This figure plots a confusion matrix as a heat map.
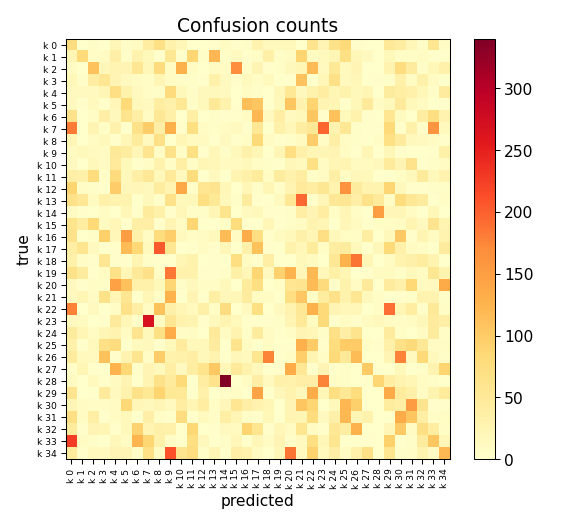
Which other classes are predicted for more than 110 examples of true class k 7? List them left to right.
k 0, k 9, k 23, k 33
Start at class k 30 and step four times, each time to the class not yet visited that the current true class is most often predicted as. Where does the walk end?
k 9
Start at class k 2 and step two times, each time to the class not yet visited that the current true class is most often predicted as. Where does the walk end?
k 11
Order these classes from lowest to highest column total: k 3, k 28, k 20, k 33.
k 28, k 3, k 33, k 20
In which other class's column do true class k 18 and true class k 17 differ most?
k 8
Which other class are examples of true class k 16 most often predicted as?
k 5
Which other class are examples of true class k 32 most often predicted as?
k 26
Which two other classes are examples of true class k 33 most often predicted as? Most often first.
k 0, k 6
